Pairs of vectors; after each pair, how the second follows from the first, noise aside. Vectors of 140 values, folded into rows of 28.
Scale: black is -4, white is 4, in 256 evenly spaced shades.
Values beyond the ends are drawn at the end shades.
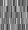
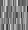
copied.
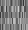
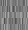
reversed, negated, shrunk.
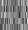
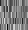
wrapped around.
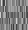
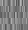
wrapped around, negated, shrunk.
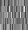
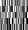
wrapped around, negated, scaled up.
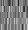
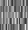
wrapped around.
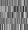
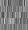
reversed, negated, shrunk.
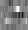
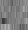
wrapped around, negated, shrunk.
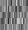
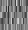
copied.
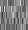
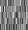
copied.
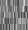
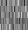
negated, partly zeroed.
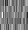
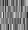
copied.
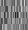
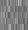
wrapped around, negated, shrunk.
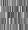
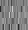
negated, partly zeroed.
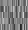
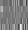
negated, partly zeroed.
